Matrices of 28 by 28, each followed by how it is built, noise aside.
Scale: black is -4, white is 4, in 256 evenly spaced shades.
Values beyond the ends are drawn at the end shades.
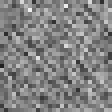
Toeplitz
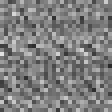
repeating columns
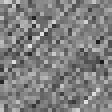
Hankel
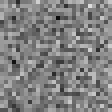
repeating rows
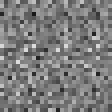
repeating columns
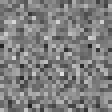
repeating columns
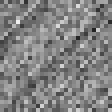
Hankel
